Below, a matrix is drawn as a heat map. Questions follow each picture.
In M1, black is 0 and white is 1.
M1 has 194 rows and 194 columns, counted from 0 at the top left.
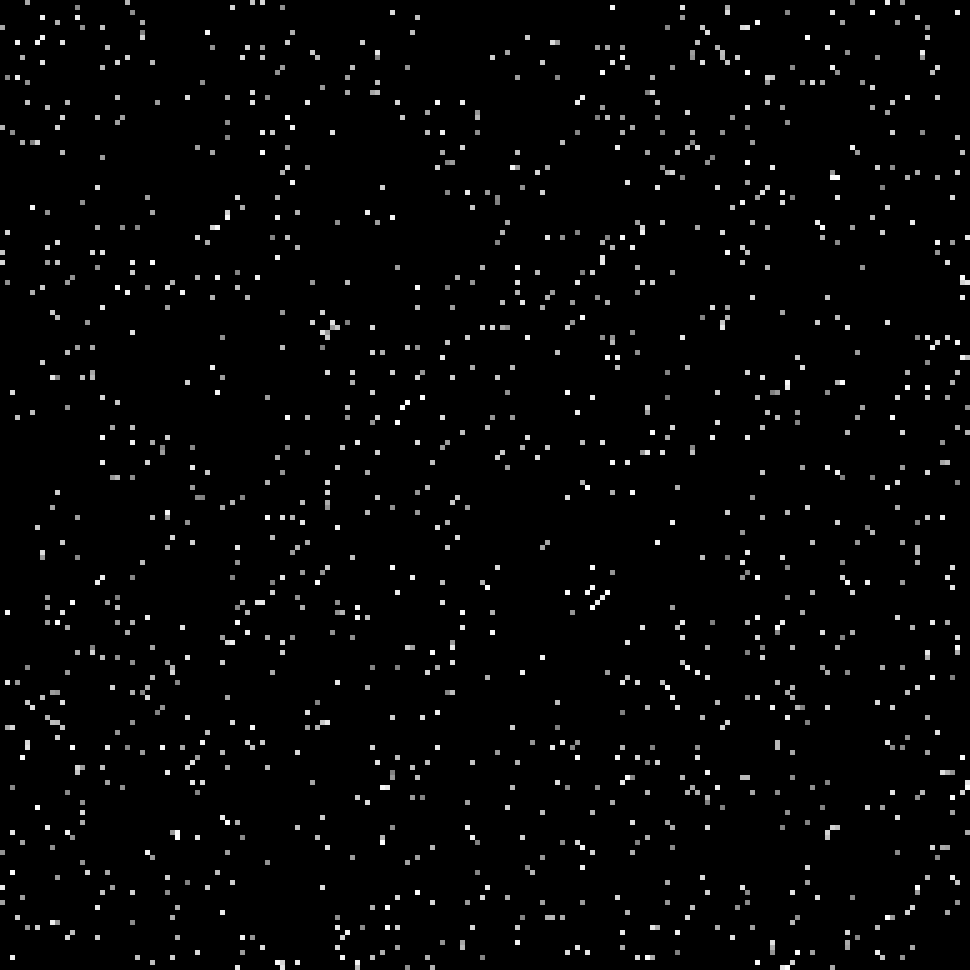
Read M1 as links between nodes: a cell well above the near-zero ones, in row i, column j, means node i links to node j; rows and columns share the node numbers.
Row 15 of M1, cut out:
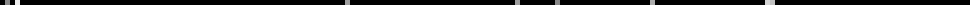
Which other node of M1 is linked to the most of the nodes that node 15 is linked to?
node 56
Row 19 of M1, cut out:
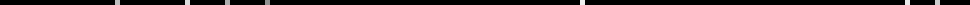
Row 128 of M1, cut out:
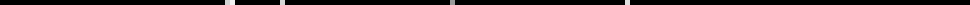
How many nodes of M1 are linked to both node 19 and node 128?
1
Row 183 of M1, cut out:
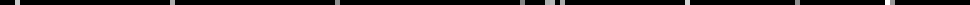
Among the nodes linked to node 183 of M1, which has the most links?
node 67
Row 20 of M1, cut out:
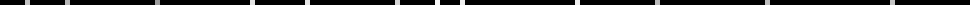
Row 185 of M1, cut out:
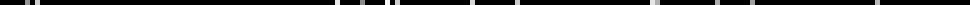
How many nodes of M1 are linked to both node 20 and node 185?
3
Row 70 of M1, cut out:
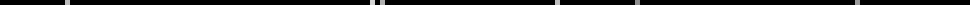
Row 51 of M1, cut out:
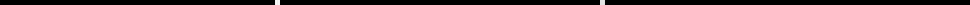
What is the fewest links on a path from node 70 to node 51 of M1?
5
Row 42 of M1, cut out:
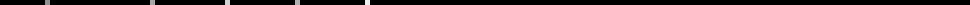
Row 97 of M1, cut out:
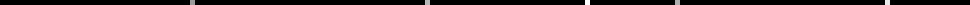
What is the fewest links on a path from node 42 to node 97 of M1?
3
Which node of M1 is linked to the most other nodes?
node 149
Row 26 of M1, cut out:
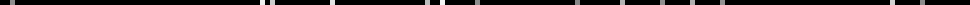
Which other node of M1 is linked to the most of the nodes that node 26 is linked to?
node 11
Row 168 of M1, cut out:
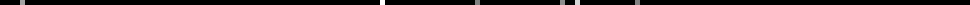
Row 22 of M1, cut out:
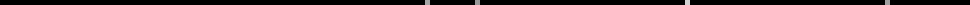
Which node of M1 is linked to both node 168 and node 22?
node 95
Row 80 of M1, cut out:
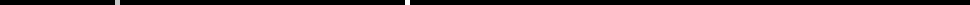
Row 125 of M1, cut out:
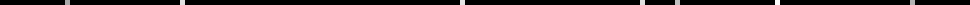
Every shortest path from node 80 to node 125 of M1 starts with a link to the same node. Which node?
node 81
